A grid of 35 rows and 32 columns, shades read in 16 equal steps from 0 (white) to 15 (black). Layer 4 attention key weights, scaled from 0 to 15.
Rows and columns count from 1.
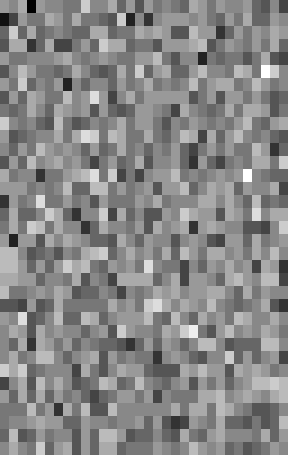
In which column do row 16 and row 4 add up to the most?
1
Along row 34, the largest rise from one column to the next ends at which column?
3
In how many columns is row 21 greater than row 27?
12
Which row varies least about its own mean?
23
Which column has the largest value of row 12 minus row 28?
31
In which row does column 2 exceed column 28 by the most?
14
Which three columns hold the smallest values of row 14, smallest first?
28, 11, 13
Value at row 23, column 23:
6
